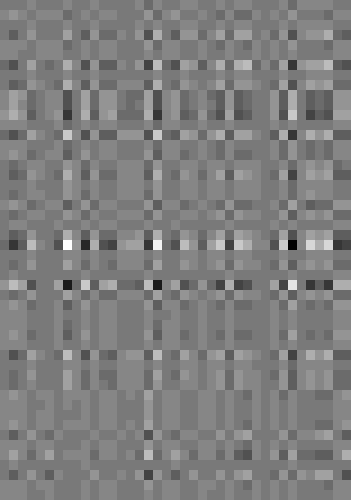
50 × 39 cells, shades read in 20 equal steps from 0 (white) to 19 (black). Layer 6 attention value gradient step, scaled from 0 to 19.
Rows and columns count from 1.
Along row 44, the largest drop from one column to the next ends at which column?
18
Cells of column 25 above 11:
4
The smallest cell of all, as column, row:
8, 25
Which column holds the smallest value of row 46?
17
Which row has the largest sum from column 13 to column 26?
29
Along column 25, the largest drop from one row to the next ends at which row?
30
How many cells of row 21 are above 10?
12
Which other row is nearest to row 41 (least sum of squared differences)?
42
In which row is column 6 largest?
48
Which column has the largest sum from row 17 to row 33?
33
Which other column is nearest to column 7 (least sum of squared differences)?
3
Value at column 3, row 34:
9
